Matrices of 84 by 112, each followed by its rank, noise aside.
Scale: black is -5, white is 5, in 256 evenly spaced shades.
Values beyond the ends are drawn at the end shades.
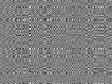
two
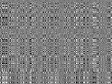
two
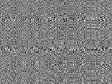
six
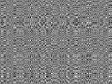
three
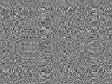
six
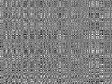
three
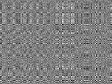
two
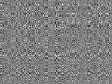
four
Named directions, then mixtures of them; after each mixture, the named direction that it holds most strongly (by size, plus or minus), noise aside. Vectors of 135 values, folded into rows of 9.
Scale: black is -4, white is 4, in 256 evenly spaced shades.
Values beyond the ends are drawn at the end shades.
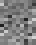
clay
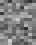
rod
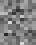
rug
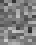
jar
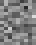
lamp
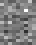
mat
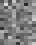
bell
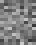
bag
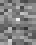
rod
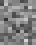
lamp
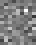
bag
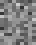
rod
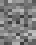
rug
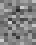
rug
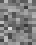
lamp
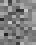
rug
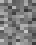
bell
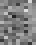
mat
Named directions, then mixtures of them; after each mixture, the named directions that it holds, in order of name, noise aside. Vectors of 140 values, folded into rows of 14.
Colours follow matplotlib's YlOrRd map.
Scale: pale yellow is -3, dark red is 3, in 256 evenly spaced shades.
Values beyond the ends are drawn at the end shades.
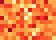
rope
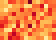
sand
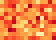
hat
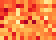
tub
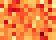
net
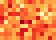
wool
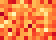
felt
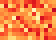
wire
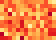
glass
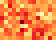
wool.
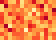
hat, rope, wire.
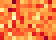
felt, net, wire.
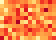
rope, tub.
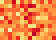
rope.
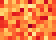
rope, sand.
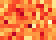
net, sand.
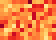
sand.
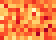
tub, wire.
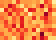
glass, net, rope.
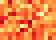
sand, wool.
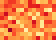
hat, tub, wire.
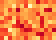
hat, tub.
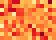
felt, net.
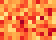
glass, hat.
